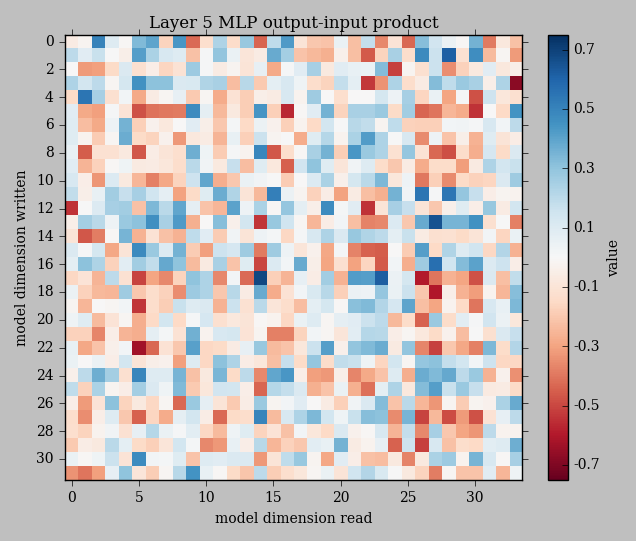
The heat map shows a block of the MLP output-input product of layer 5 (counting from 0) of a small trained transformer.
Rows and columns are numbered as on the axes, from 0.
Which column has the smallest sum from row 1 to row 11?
8
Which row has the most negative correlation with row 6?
24
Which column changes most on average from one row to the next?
5
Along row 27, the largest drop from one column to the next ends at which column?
26
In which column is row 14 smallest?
1
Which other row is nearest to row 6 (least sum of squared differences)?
14
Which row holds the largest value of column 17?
16
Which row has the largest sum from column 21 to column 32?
11
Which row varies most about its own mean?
17
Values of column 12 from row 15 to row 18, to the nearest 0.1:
0.1 -0.2 0 0.2
